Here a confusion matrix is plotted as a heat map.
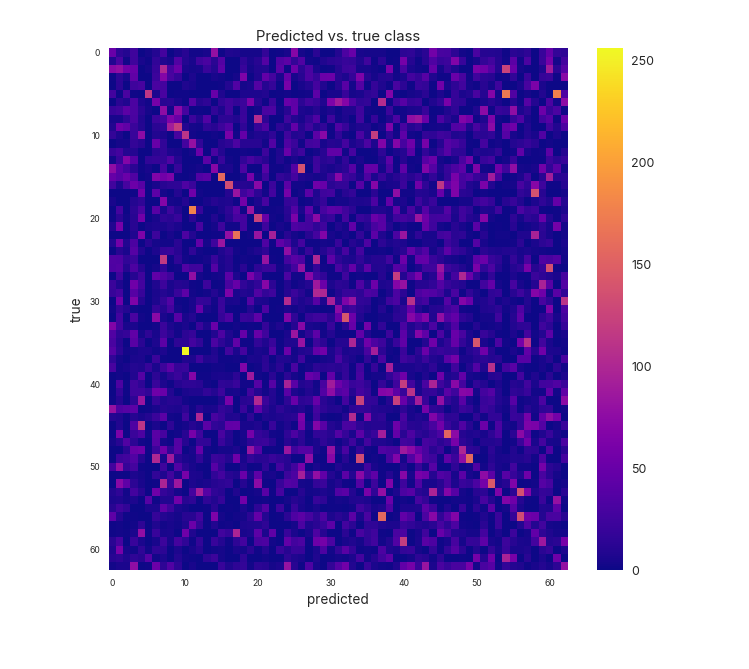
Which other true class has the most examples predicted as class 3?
62
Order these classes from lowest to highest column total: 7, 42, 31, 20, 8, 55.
8, 31, 55, 42, 20, 7
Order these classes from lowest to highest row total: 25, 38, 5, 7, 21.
21, 38, 7, 5, 25
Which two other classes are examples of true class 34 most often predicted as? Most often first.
25, 42
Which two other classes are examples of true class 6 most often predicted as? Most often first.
37, 31
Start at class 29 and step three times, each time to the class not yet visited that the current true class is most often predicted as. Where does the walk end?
40
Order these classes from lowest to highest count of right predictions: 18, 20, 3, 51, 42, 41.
3, 18, 51, 42, 41, 20
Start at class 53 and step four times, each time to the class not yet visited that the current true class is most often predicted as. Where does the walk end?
57
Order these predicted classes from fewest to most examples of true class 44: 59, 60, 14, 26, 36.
36, 14, 59, 26, 60
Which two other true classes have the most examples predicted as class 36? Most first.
10, 16
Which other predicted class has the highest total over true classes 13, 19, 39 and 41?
11
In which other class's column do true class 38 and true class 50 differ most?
52
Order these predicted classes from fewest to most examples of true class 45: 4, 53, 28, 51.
53, 51, 28, 4
